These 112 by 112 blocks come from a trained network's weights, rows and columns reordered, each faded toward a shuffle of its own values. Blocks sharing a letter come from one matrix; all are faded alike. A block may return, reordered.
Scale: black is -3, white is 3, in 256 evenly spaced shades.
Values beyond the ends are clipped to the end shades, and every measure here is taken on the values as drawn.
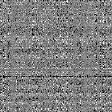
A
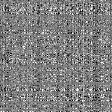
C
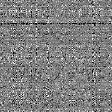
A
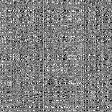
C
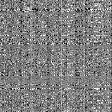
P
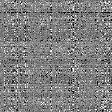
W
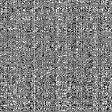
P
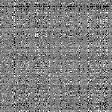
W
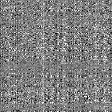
P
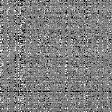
A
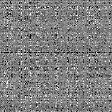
A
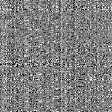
P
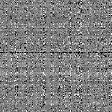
A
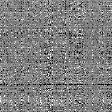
A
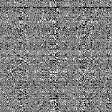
A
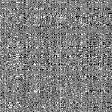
P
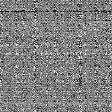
A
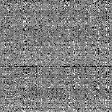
A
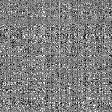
P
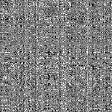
P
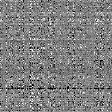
A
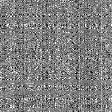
P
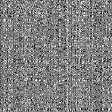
P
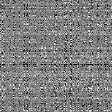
W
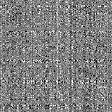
P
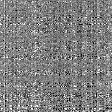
C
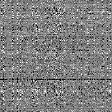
A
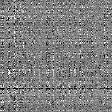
W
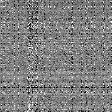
W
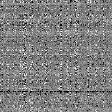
A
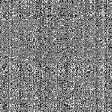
P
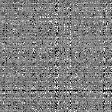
W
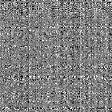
P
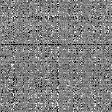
A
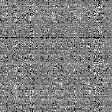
A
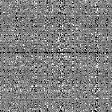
A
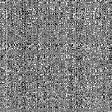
P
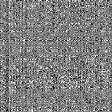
P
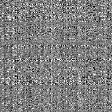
P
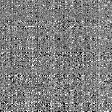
P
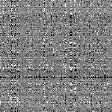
W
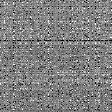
A
